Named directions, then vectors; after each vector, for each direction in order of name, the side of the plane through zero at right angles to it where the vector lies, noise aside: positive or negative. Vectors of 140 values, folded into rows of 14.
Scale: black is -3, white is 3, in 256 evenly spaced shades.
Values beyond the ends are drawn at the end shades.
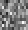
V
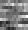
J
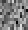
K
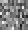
negative, negative, negative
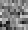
positive, negative, negative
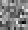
positive, negative, negative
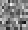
positive, negative, negative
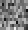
negative, positive, negative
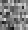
positive, positive, positive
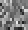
positive, negative, negative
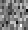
positive, positive, negative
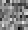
negative, negative, positive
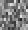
positive, negative, positive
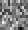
negative, negative, negative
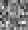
negative, positive, positive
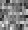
negative, negative, positive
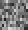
negative, positive, negative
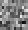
positive, negative, negative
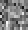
negative, positive, positive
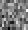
positive, negative, positive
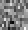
positive, negative, positive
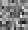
positive, negative, negative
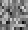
positive, negative, negative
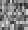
negative, negative, positive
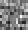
positive, negative, negative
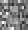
negative, negative, negative
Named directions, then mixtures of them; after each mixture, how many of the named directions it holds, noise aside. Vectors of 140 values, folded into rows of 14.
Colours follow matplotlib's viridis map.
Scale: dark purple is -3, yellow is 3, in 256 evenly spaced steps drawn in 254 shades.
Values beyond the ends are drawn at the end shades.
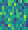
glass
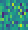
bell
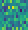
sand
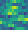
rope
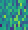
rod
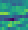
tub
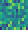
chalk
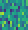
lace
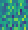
three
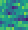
one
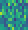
one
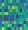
two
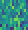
one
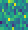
four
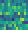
four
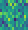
one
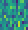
three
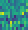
four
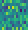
one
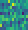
four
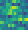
one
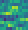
three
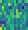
two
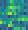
two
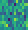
one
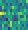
three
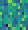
three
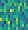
one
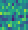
three
